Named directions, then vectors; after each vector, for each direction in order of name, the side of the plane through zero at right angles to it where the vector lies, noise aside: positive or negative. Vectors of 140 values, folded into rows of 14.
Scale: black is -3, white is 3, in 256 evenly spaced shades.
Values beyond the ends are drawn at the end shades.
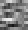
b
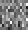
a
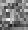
positive, positive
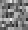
negative, positive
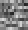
negative, positive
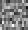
positive, negative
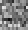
negative, negative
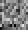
positive, positive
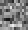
negative, negative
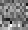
negative, negative
